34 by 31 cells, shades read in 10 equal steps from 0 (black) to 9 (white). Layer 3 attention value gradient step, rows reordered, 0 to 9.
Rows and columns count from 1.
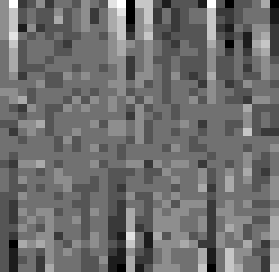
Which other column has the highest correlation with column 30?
2
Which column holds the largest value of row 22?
28
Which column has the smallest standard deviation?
12
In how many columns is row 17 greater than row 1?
16
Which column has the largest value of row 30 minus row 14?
15
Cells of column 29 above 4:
5
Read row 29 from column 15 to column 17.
6 2 3
